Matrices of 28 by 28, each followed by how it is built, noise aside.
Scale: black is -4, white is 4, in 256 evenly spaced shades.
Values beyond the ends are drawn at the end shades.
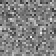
repeating columns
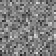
repeating columns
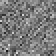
Hankel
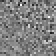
upper triangular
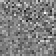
upper triangular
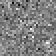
block diagonal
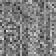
blocks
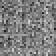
blocks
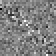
banded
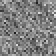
Toeplitz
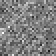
Hankel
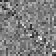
banded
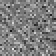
Toeplitz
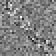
banded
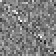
banded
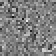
banded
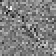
banded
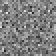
repeating columns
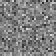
blocks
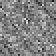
Toeplitz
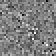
block diagonal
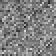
Hankel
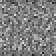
repeating columns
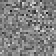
upper triangular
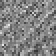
Hankel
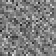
Toeplitz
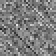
Toeplitz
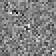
banded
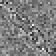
banded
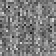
blocks
